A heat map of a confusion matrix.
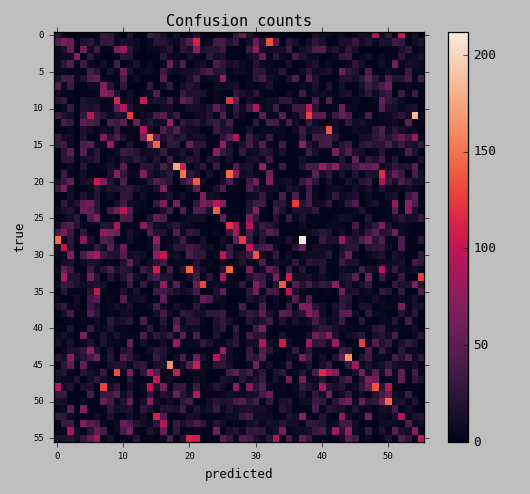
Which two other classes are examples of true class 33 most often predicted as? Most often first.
55, 35
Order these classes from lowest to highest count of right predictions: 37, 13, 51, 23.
51, 23, 37, 13
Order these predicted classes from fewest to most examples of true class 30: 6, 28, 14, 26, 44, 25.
14, 28, 26, 44, 6, 25
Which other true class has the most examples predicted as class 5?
11
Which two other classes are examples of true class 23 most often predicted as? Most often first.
36, 24
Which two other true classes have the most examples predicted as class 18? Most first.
46, 42
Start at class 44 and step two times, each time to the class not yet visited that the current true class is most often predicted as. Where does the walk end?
10
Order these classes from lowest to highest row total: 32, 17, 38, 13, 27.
17, 13, 38, 27, 32
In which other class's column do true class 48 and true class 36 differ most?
7
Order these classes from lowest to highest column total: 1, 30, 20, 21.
20, 1, 30, 21
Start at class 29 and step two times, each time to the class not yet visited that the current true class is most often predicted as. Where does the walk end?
32
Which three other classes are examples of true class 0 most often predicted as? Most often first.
52, 48, 28
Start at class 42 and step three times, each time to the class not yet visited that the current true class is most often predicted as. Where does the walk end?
26
